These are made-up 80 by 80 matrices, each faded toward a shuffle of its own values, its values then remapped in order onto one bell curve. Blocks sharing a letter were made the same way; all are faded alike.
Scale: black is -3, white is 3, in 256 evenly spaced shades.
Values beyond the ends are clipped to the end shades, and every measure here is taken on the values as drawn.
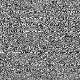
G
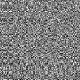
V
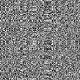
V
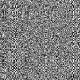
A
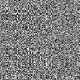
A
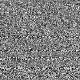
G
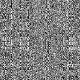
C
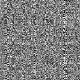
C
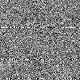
G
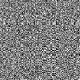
V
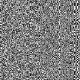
C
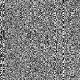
C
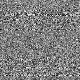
G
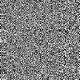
C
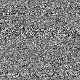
G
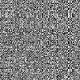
A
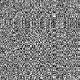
V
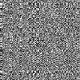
V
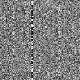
C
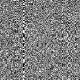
C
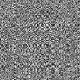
V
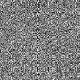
A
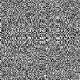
V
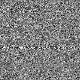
G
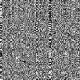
A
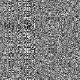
C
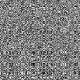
V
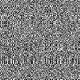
V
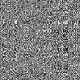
A
